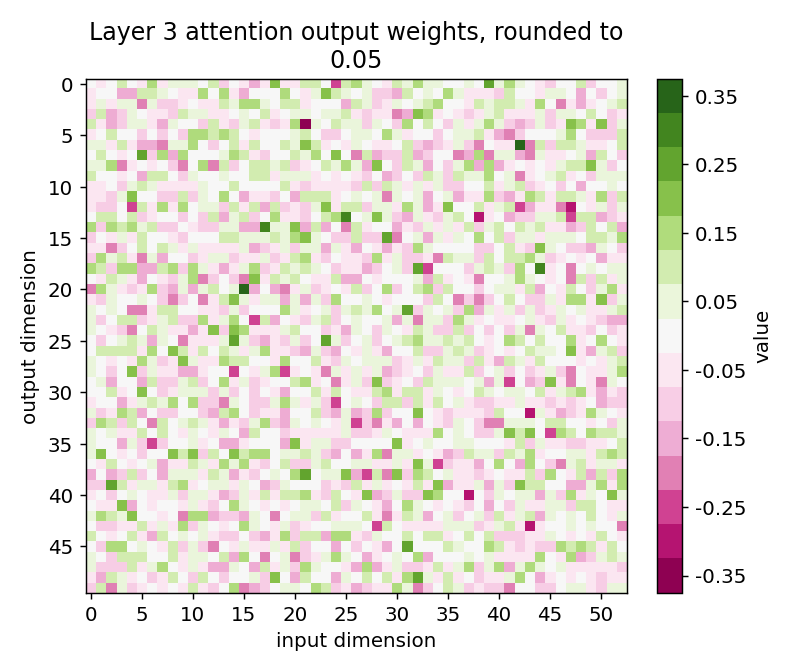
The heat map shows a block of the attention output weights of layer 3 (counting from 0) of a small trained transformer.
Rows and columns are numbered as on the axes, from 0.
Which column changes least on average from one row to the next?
22
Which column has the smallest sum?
38
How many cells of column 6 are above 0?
17
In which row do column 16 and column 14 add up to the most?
36
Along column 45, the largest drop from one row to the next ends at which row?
34
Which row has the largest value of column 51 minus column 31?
40
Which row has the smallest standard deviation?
10
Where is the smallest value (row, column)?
4, 21
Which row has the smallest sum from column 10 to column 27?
28
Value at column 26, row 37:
0.05
